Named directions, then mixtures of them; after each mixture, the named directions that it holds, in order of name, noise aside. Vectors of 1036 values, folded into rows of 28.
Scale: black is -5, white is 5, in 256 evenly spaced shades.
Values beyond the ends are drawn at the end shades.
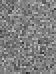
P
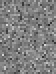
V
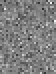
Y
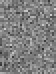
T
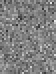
V, Y.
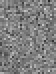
T, V.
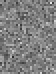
T, Y.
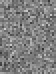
T.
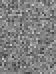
P, T.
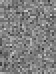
T.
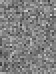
T.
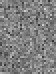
T, V.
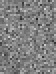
T, V.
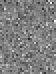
Y.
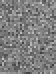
P, T.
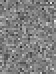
T, Y.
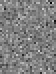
Y.
